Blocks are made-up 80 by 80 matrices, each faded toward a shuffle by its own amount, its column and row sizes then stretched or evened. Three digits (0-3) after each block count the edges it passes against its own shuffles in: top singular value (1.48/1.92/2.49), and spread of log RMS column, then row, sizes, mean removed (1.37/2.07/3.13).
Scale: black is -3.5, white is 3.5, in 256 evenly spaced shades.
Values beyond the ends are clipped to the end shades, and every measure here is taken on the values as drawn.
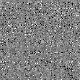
1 1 2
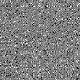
2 1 1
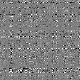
1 2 3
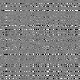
3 2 3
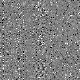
1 2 0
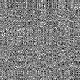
2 0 0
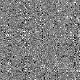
1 2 1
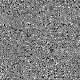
1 0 1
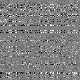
3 1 3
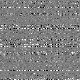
2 1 3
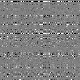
3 1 3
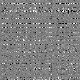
2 2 3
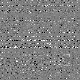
1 1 3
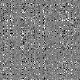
1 3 2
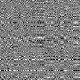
3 0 3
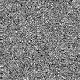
1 0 0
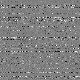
2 0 3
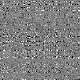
2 1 3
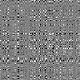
3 3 3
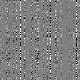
3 3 1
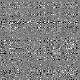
2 2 3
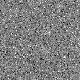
1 0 0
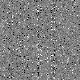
0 2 0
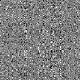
2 2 0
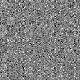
2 1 0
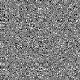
2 1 1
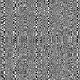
3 3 0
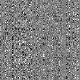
1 3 1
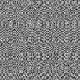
3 1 2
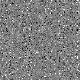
1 2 0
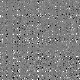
0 2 2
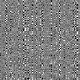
3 3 1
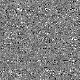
0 1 2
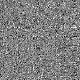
1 1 1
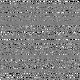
1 0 3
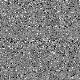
0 0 2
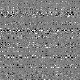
2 1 3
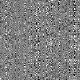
2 3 0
